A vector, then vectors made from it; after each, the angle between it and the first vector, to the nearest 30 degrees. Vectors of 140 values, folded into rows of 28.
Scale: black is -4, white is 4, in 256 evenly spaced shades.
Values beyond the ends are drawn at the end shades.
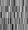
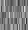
90 degrees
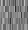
60 degrees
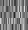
60 degrees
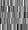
120 degrees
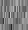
90 degrees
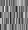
60 degrees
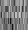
30 degrees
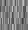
120 degrees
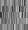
90 degrees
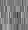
90 degrees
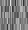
60 degrees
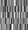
120 degrees
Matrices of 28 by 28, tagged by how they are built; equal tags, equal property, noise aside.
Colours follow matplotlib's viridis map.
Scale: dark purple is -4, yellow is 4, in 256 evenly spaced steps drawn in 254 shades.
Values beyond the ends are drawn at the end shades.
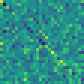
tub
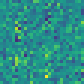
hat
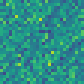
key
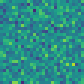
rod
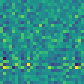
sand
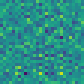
sand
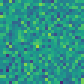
key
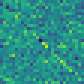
tub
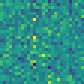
hat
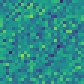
key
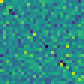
tub
